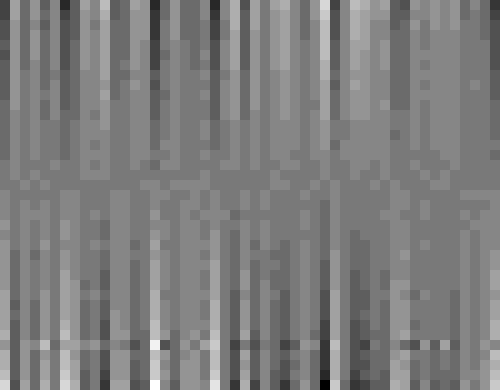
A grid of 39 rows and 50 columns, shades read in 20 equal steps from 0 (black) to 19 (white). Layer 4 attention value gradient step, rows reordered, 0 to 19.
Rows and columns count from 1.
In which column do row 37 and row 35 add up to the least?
33
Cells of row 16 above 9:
22
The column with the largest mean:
16
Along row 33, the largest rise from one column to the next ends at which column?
34
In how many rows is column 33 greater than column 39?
15
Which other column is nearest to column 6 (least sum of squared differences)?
23
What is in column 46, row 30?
8
